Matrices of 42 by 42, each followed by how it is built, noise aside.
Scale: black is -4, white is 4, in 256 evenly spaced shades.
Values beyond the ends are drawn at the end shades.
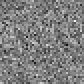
repeating columns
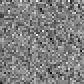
repeating rows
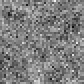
smooth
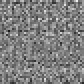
repeating columns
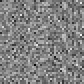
repeating rows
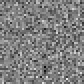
noise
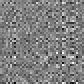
low rank
